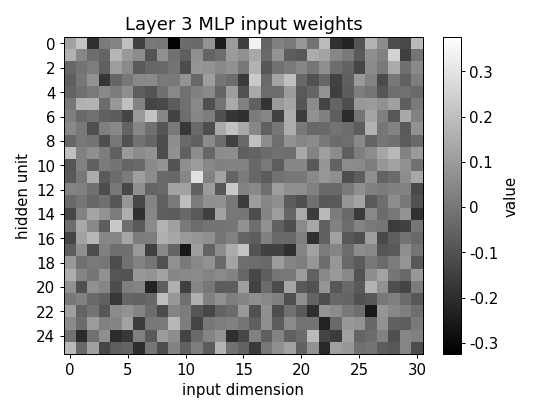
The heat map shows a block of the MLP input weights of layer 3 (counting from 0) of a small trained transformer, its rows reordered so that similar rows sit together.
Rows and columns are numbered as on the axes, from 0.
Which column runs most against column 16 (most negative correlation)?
23
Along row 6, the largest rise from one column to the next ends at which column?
19
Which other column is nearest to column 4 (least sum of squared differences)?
1
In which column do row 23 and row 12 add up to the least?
22
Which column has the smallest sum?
24
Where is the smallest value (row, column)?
0, 9
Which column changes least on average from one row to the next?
27
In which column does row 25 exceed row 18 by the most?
13
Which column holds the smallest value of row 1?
29
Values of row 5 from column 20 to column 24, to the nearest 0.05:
-0.1 0.05 -0.15 -0.05 -0.1
